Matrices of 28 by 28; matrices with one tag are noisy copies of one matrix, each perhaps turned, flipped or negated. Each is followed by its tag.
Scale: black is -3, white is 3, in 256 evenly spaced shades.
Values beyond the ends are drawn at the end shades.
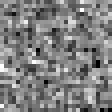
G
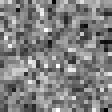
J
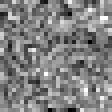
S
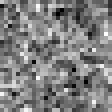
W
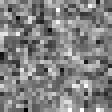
J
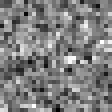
J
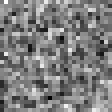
G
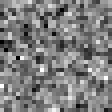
J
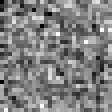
G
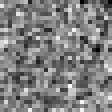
G
